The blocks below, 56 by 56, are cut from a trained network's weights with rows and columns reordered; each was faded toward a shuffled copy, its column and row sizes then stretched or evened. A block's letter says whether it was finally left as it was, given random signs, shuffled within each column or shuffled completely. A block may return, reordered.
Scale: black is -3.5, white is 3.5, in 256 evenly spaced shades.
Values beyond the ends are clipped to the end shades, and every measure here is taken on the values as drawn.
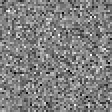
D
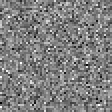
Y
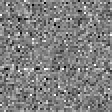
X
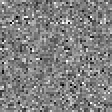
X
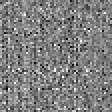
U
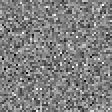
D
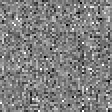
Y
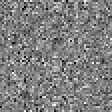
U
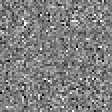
U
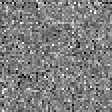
X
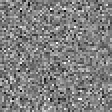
U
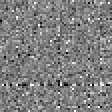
U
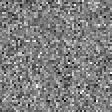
X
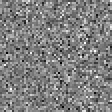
Y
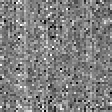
U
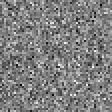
X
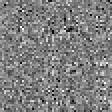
U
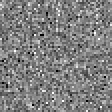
D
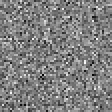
X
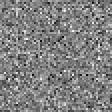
X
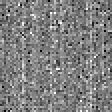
Y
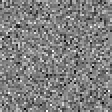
D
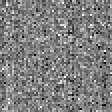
Y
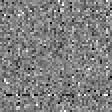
X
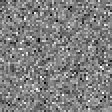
D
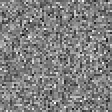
D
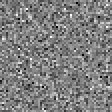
Y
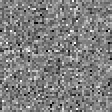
X
